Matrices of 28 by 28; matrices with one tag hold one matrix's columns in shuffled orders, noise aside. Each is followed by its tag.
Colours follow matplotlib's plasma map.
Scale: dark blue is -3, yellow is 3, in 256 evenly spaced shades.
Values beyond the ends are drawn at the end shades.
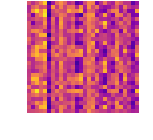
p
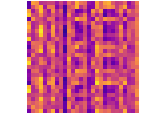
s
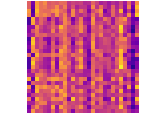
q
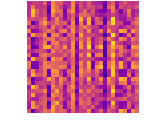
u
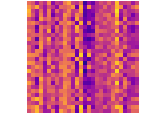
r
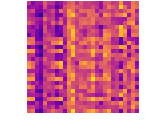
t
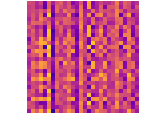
t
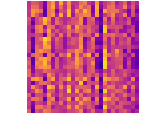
q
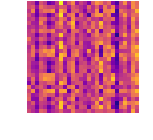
p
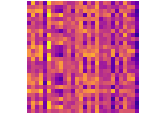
p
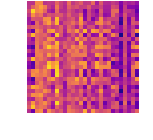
u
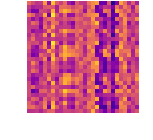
p
